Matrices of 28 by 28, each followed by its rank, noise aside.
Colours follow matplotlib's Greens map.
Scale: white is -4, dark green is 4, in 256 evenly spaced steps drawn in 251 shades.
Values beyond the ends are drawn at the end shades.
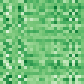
two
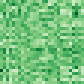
five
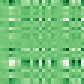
one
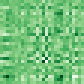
two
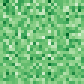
five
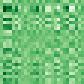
two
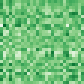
three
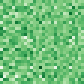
four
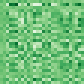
two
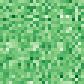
five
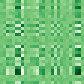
one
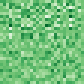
three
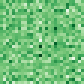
five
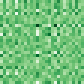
two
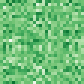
five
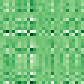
one
